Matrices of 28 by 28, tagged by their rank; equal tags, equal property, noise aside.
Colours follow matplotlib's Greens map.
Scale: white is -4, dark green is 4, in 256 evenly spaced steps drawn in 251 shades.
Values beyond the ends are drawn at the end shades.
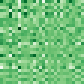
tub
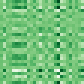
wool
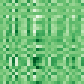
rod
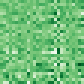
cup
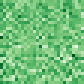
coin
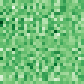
cup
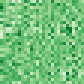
coin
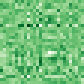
tub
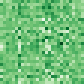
cup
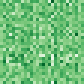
coin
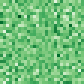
coin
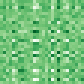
wool
